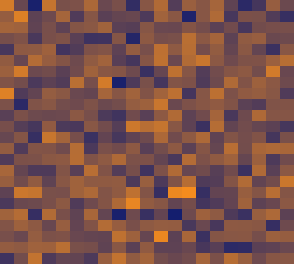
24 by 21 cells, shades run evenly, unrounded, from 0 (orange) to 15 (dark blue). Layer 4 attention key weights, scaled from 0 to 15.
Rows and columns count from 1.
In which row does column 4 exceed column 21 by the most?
17
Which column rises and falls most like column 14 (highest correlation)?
21
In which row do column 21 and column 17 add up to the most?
2
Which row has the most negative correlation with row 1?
24
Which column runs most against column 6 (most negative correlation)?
12
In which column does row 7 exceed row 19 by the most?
10
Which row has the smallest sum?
18
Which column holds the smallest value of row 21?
8
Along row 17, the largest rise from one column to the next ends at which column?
15
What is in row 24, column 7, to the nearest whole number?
11
